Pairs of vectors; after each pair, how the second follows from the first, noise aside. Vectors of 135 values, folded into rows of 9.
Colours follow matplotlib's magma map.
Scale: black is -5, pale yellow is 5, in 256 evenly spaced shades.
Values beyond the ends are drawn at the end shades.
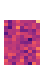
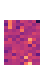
negated, partly zeroed.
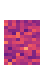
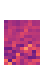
partly zeroed.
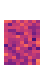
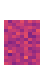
wrapped around, negated, shrunk.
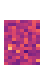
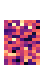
wrapped around, scaled up.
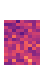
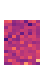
reversed, negated, partly zeroed.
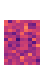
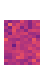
wrapped around, shrunk.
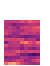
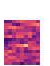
wrapped around.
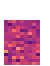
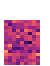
sign-scrambled.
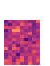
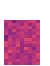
wrapped around, shrunk.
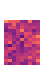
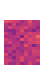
shrunk.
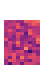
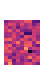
sign-scrambled.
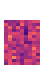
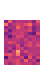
reversed, negated, partly zeroed.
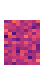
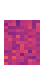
wrapped around, shrunk.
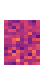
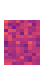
wrapped around, shrunk.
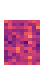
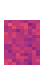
wrapped around, negated, shrunk.
